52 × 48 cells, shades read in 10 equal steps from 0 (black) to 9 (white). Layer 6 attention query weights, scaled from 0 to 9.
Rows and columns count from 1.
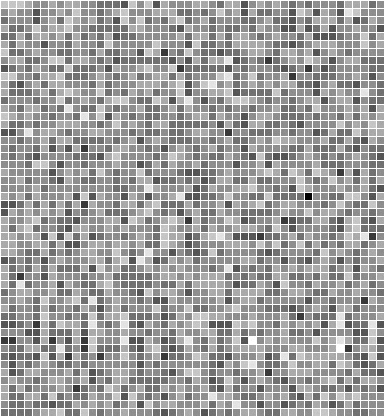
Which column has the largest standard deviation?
43
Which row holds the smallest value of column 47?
30
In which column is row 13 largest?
24
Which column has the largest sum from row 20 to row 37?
44
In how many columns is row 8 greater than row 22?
15
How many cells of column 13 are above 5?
15
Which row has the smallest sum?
9
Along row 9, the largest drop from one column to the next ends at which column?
23
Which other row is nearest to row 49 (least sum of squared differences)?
20
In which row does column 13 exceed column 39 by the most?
25
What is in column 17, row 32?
4
